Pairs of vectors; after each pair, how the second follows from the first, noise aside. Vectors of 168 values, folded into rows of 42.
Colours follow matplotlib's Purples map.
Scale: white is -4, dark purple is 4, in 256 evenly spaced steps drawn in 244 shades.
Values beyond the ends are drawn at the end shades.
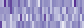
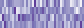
wrapped around.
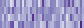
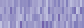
wrapped around, shrunk.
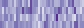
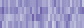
wrapped around, shrunk.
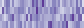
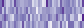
negated.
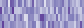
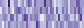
negated.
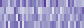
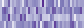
wrapped around.
